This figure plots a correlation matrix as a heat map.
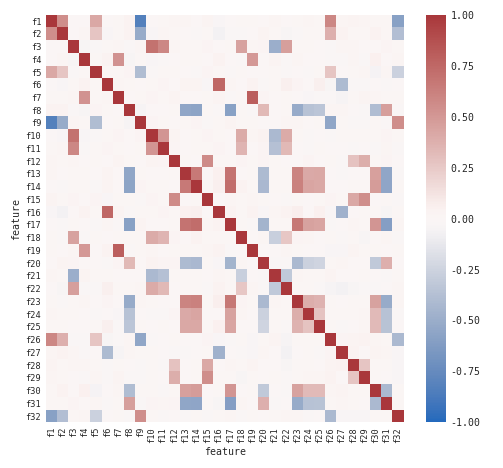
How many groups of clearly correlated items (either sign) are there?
6
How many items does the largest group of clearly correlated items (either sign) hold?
10
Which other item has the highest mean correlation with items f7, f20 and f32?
f19
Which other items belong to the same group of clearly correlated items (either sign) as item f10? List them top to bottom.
f3, f11, f18, f21, f22
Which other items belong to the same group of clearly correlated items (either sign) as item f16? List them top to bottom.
f6, f27
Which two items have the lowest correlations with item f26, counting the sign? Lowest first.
f9, f32
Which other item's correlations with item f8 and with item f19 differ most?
f7
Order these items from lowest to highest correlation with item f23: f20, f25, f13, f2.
f20, f2, f25, f13
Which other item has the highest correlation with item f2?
f1
